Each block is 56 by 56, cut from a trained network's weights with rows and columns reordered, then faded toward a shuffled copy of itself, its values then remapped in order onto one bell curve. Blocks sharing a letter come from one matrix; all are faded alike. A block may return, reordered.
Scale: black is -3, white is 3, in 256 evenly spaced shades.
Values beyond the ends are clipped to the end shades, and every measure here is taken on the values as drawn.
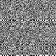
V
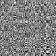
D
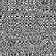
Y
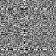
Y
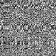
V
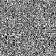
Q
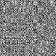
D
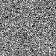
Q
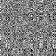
D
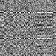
V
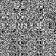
D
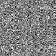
Q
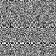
V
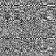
V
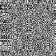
D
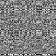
V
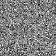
Q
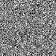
Q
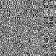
D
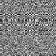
Y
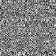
D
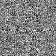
Q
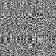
V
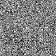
Q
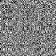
D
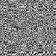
Y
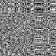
Y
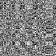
V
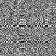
Y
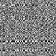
Y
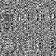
D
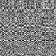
Y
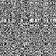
Y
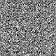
Q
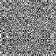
D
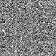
Q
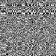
V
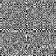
Y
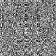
D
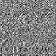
D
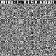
V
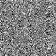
Q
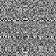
Y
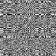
Y
